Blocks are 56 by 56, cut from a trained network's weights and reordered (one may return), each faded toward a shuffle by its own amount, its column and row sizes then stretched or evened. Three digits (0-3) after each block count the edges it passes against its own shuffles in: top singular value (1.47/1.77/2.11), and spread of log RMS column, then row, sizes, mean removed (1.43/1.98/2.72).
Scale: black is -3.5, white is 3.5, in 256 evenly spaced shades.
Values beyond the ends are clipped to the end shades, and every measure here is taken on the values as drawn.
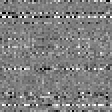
3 0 3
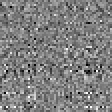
2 1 2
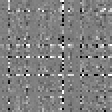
3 3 2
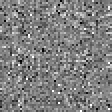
1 1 0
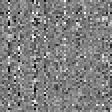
1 3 1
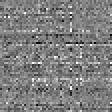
2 2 2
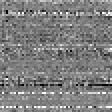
3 1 3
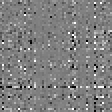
2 3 2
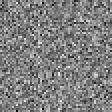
1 0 0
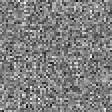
1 1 0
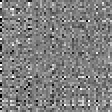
3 3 1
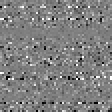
0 0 3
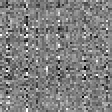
0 3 1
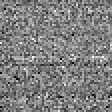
0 0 1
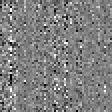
0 3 0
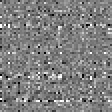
1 2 3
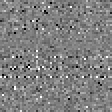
1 0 2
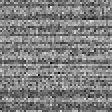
3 0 0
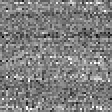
1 1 2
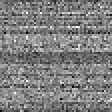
3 1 1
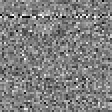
2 0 2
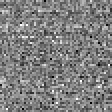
0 1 2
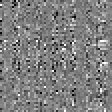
1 3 1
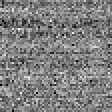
1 1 1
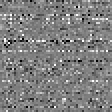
2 1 3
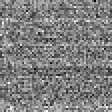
1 0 0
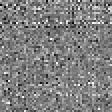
2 1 2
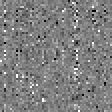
1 2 0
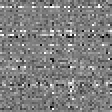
1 2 3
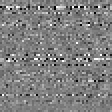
2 0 3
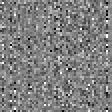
0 3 0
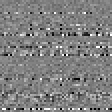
3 0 3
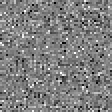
1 0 0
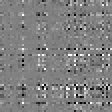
3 3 3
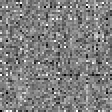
0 2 2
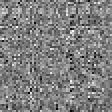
2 2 0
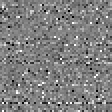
1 0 2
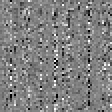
1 3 0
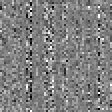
2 3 0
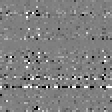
2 1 3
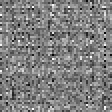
1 3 0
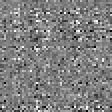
1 2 3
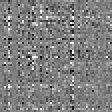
1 3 2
